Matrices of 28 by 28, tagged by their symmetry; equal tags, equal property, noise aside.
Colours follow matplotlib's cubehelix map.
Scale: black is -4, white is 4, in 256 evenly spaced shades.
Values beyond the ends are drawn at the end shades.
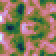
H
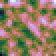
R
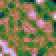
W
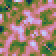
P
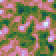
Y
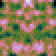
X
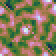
W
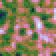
Y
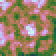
P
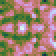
H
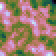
W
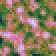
W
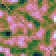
Y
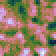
R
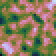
W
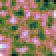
R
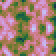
H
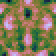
X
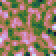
R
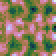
H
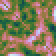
P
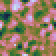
R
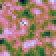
Y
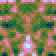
X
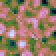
W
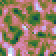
Y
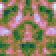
X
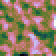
R
